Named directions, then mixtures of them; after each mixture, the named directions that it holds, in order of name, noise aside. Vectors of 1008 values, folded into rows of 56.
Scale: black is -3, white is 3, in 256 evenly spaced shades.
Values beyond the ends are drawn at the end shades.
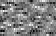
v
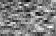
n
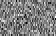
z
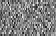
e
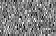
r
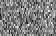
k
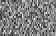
e, k, r.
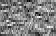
n, v.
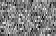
r, v.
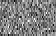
e, r.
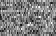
k, v.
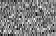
e, n, r.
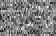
k, v.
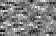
v.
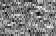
n, v, z.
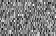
e, z.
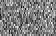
k.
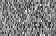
e, r.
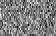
k.
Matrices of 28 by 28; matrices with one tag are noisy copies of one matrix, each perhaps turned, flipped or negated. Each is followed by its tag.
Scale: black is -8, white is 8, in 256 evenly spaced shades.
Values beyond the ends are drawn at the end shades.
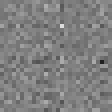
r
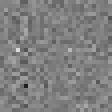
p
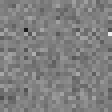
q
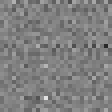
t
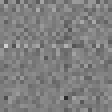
t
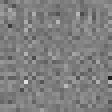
q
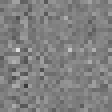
p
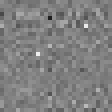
p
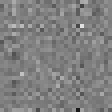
q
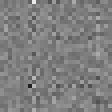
q
